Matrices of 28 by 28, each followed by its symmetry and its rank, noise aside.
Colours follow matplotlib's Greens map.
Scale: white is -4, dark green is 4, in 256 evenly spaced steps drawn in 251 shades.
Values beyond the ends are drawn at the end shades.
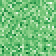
antisymmetric, rank eight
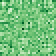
symmetric, rank seven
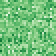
no symmetry, rank eight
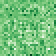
no symmetry, rank six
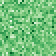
no symmetry, rank six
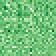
antisymmetric, rank six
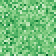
antisymmetric, rank eight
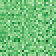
antisymmetric, rank six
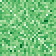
symmetric, rank seven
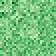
symmetric, rank seven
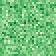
antisymmetric, rank six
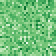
antisymmetric, rank eight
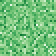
symmetric, rank six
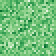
symmetric, rank eight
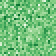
symmetric, rank eight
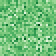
symmetric, rank six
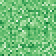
symmetric, rank six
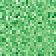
no symmetry, rank six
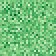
symmetric, rank six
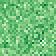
symmetric, rank six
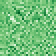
antisymmetric, rank six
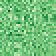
antisymmetric, rank six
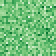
antisymmetric, rank eight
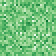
symmetric, rank six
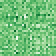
no symmetry, rank six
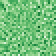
antisymmetric, rank six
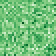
symmetric, rank six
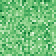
no symmetry, rank eight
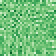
no symmetry, rank six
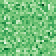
antisymmetric, rank eight
